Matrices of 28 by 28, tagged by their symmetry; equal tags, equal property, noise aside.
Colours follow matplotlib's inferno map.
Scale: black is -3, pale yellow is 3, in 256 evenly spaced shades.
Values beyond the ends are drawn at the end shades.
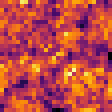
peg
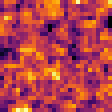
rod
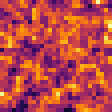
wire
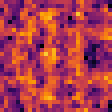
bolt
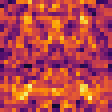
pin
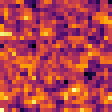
rod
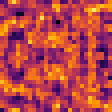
bolt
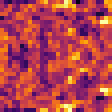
bolt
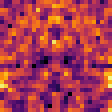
pin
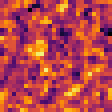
wire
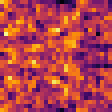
bolt
